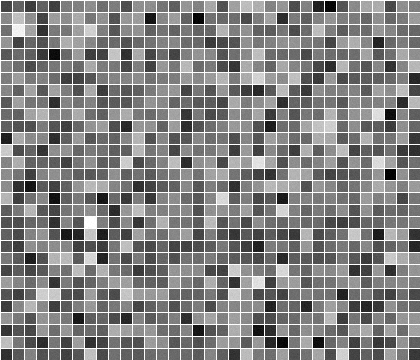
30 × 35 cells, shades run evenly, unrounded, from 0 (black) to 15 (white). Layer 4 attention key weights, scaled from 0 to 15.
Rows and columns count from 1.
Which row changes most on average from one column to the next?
20
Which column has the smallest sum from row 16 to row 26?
2
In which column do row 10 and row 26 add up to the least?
23
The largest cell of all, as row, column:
19, 8
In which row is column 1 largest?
13
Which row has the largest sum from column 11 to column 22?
7
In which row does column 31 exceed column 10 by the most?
18
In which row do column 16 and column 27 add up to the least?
29
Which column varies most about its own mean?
22
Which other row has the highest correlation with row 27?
11
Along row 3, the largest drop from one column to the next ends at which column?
4
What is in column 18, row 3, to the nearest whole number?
6
